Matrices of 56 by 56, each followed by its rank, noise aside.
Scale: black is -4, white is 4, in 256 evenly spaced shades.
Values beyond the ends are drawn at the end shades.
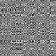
four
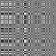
one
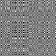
two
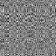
four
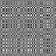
one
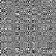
four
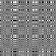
one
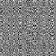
four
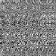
six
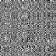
six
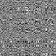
six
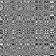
two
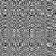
three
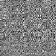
six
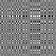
one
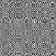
three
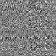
six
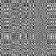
two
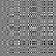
two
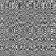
four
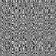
four
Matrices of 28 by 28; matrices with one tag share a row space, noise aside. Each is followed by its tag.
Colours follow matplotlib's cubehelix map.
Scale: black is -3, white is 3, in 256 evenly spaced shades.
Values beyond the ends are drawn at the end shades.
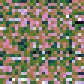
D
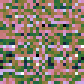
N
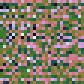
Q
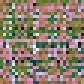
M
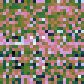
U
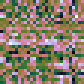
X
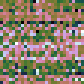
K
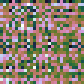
Q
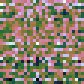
N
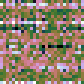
U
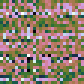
Q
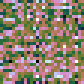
N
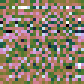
D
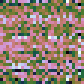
D
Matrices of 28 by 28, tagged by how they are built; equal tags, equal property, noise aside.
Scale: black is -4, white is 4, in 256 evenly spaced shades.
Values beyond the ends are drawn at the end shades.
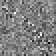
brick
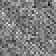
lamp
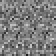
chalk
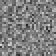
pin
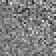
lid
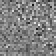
lid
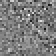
lid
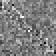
brick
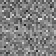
chalk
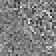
lid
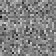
chalk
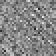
lamp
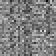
pin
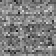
pin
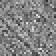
lamp
